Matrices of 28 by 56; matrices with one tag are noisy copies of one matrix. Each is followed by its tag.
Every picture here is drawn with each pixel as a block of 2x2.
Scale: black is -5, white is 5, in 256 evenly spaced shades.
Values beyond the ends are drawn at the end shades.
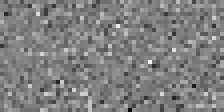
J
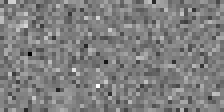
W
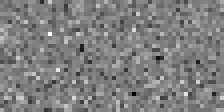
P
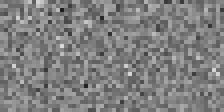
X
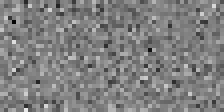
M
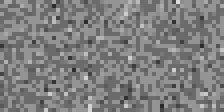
J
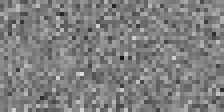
M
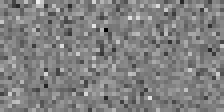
X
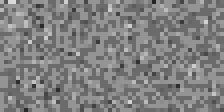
W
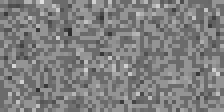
X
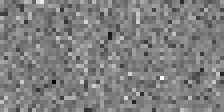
X
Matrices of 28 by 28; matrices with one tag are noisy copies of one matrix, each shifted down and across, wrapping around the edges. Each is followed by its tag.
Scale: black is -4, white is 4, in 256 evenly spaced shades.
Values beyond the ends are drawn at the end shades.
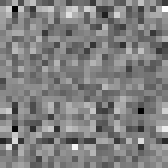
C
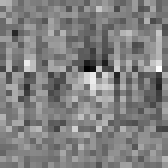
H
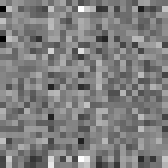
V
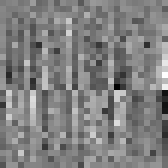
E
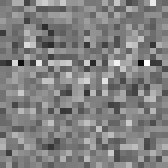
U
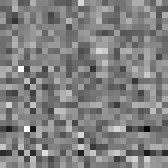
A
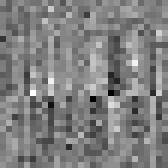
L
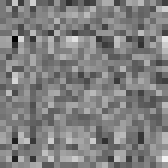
C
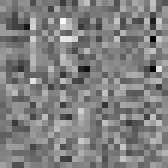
V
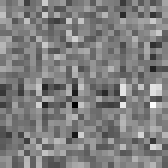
V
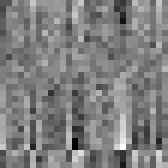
E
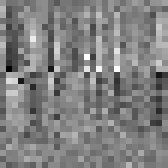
L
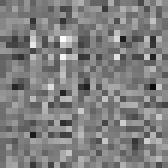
V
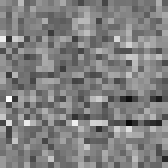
A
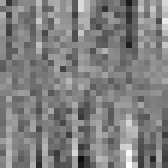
E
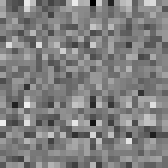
C
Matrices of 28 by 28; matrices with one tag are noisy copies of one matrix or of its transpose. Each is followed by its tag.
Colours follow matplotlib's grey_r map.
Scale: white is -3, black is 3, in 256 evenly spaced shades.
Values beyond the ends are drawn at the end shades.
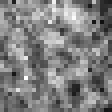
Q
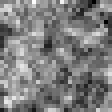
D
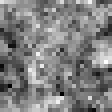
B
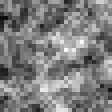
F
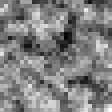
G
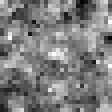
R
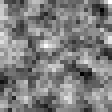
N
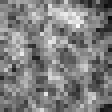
Q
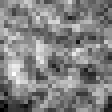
Q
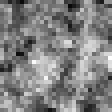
F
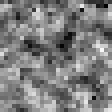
G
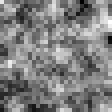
R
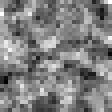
N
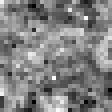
B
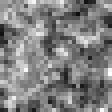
D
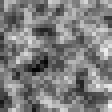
G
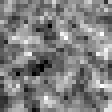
G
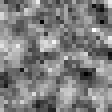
N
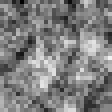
F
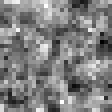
N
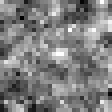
R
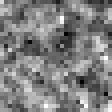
G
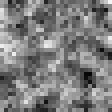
N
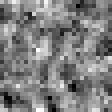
N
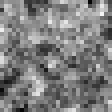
D
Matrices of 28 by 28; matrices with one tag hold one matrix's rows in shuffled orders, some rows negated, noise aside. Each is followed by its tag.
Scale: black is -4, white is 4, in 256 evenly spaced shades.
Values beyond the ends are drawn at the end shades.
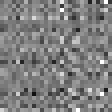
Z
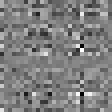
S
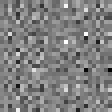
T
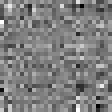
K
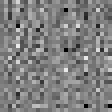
T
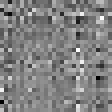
K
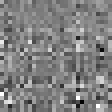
K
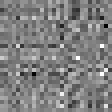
Z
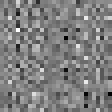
T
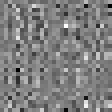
T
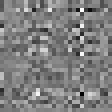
S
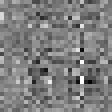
S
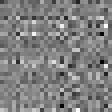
Z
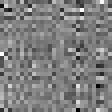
K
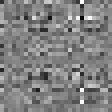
S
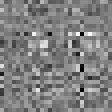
S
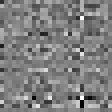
S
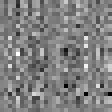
T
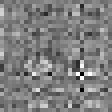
S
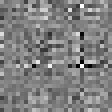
S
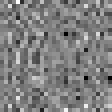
T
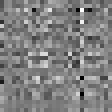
S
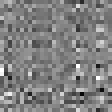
K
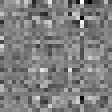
S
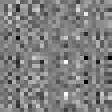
T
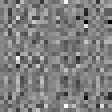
T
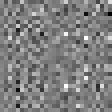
T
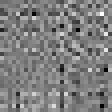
Z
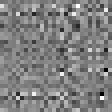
Z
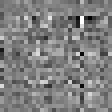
S
